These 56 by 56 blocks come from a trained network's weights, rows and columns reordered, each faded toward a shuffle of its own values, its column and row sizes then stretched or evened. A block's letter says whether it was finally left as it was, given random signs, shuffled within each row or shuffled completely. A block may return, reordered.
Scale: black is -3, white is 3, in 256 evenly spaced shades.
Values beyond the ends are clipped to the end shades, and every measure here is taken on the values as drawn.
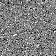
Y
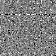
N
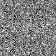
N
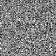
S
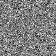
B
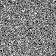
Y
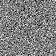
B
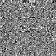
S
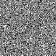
N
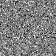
B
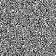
S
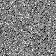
Y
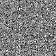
N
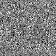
S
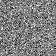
Y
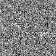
N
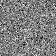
Y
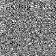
S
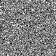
B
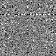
S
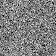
Y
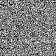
B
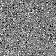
Y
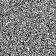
Y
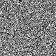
Y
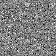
B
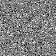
B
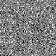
S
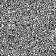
S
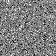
Y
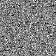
N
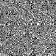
S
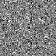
S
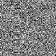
S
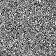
Y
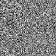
S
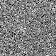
Y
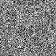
S
